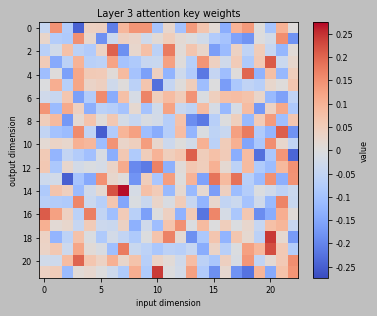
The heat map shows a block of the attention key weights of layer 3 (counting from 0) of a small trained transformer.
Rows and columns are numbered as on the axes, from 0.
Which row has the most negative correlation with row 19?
2
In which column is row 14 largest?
7
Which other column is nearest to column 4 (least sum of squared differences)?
1
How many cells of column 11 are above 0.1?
5
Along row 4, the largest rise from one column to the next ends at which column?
3
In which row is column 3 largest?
20
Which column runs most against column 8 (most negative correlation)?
15
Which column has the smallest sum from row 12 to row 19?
8
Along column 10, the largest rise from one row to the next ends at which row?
6
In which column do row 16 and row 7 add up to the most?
0
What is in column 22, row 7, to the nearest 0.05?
-0.1
